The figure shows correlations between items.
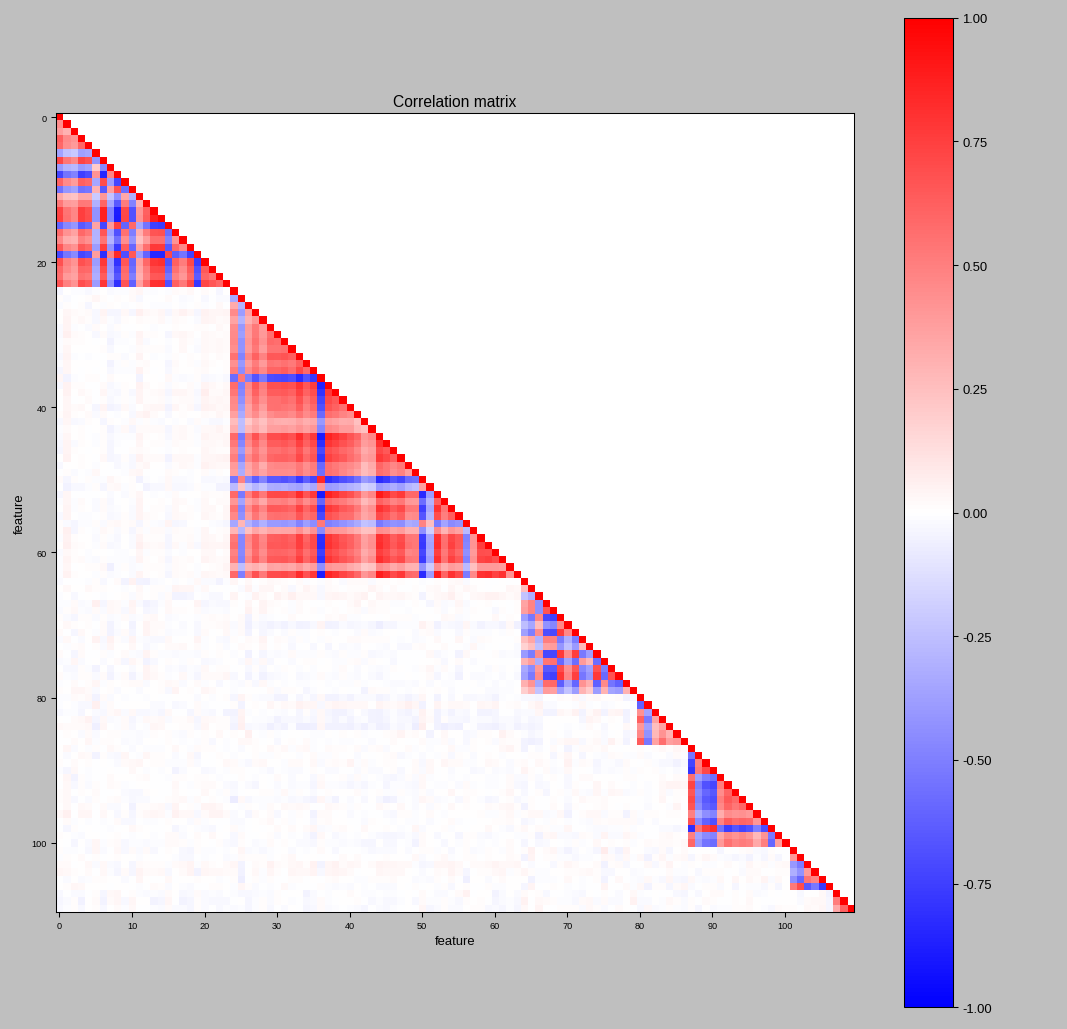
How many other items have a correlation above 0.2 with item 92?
9
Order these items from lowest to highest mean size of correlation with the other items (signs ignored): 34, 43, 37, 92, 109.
109, 92, 43, 34, 37
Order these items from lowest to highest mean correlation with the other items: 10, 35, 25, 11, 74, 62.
25, 10, 74, 11, 62, 35
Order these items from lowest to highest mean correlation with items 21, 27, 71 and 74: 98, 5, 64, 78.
78, 64, 5, 98
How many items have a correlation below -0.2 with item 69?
9
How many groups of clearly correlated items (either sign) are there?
7
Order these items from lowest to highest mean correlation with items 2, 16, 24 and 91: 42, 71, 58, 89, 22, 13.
89, 71, 42, 58, 22, 13
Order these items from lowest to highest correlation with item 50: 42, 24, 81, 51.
24, 42, 81, 51
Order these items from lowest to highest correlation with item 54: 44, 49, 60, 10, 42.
10, 42, 49, 60, 44
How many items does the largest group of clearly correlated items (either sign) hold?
40
